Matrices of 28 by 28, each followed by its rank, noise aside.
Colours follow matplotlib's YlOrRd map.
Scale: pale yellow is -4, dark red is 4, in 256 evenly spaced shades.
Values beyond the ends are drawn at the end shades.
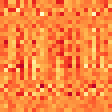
three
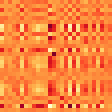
one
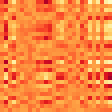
one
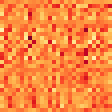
four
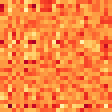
four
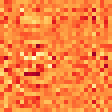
four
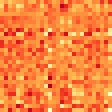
three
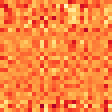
three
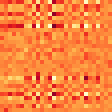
one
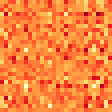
four
